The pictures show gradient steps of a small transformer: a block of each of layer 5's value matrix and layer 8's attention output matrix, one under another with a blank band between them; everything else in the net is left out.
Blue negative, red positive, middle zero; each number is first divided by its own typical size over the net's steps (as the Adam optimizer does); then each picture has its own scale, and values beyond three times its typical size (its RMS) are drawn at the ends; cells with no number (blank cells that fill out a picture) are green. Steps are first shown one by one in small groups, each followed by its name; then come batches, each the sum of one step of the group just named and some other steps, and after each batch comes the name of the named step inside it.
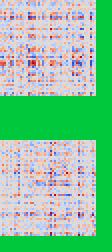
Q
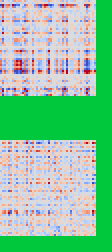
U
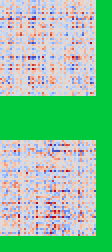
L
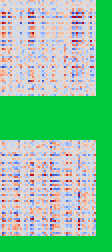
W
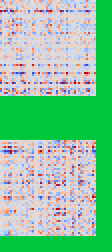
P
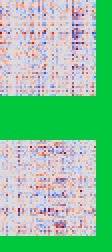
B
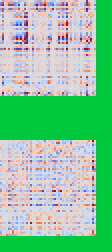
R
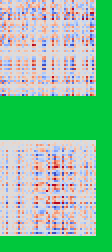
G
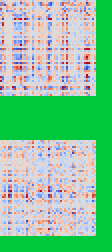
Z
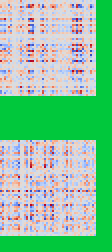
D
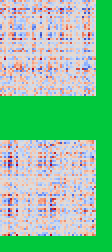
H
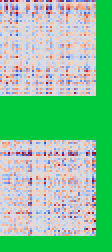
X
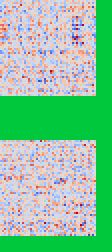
B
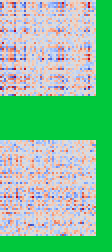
U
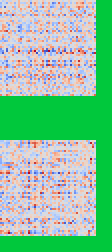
H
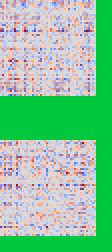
Q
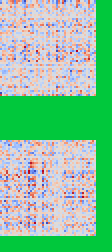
D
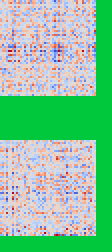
B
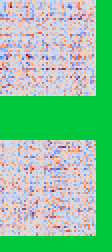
L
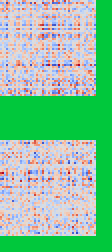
U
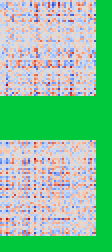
Q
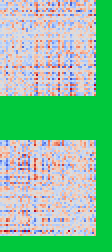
X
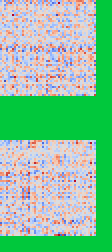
Z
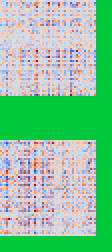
D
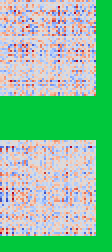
D
